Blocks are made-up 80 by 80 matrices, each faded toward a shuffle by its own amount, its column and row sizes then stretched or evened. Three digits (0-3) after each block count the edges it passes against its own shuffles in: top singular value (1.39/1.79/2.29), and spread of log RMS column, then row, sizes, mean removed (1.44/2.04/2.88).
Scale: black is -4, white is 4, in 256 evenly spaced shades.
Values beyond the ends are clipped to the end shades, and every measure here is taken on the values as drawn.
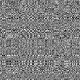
3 0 3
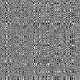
3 3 2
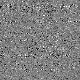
0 0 2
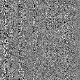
1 3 0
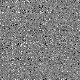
0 1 2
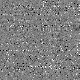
1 0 2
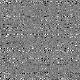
1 2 3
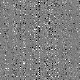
1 3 1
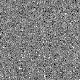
1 1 0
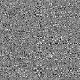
2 1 2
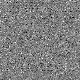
0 0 1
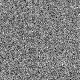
0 0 0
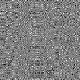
3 0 1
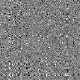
2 2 1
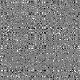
3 1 2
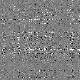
1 2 3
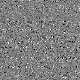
0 0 2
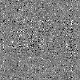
1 2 2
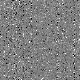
1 2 0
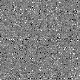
0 1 2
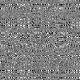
3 0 3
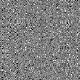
2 2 0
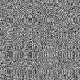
3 0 0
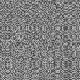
3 0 1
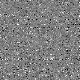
1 1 2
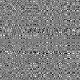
3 1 3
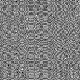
3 0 0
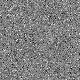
1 0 0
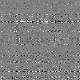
3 1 3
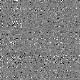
0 2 2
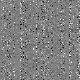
0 3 0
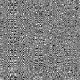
3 2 0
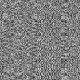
3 2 0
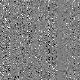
0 3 0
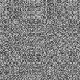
3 0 1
